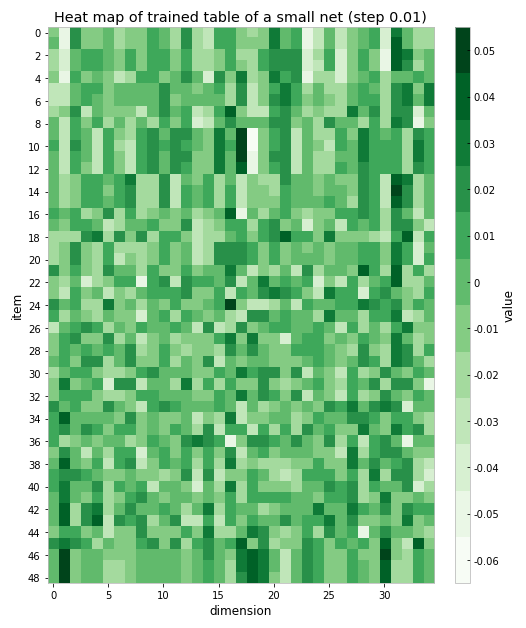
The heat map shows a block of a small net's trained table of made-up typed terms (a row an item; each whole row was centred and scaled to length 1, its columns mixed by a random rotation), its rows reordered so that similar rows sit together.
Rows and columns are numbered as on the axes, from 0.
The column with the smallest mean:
13
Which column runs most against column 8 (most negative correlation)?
31
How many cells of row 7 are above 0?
11
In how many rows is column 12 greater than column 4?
25
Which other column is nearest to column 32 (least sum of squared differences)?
4
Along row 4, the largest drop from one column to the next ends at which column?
23
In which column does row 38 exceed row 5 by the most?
1
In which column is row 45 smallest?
32
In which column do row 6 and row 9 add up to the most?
17
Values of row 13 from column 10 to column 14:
0.02 -0.03 0 -0.01 0.01
